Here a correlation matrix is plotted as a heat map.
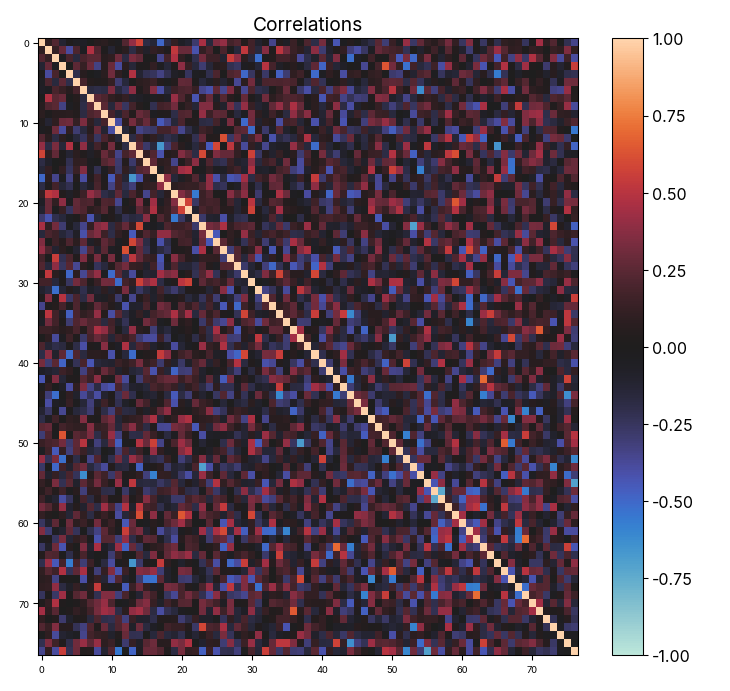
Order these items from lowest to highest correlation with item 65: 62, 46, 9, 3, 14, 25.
25, 14, 9, 46, 62, 3
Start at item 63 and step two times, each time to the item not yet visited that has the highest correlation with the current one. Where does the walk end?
75
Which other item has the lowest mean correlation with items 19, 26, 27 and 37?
22
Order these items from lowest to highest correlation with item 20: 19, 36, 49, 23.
36, 23, 49, 19
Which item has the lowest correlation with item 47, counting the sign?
67
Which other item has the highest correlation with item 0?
14
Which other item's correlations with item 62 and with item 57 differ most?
3
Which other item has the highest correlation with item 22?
15
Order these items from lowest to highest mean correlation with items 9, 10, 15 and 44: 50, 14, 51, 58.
51, 50, 14, 58
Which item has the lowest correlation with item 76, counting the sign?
55
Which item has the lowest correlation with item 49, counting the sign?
52
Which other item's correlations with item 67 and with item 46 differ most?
37
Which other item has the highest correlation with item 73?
23
